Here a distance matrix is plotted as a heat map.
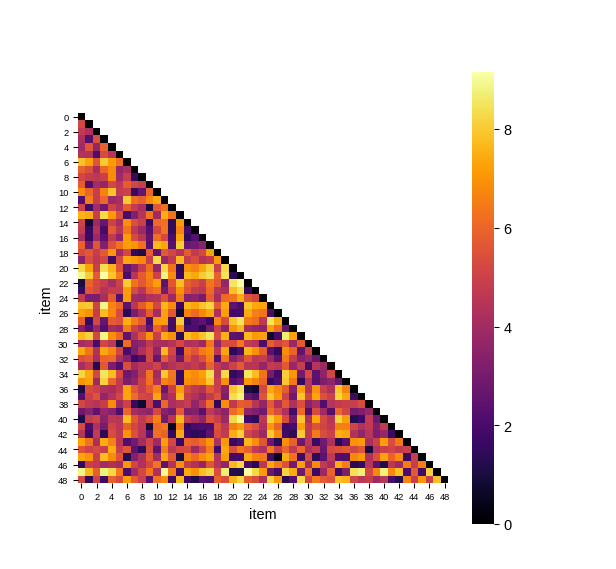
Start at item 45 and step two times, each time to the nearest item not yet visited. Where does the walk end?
13
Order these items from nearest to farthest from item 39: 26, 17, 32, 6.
32, 17, 26, 6
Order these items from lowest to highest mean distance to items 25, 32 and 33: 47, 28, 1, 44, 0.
47, 44, 28, 0, 1
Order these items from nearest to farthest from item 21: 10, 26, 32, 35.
26, 35, 32, 10
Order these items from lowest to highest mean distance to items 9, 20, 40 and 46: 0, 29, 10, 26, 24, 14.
0, 14, 24, 26, 10, 29
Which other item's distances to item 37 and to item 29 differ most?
25
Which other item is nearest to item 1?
14
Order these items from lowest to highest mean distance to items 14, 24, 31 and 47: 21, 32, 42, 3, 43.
43, 32, 21, 42, 3
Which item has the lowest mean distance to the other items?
39
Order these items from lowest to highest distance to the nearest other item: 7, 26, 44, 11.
26, 44, 7, 11
